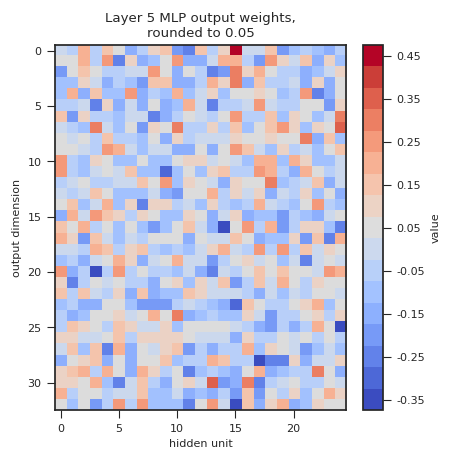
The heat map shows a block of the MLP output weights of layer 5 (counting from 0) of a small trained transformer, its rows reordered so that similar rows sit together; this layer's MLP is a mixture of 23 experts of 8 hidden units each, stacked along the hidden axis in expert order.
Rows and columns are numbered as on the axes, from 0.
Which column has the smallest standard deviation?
12
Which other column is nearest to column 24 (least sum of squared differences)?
20
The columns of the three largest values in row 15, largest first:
3, 1, 4
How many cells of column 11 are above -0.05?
17
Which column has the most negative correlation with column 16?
14
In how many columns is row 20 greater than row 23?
14
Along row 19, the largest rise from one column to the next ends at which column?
22
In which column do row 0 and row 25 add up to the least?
24
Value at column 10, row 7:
0.3
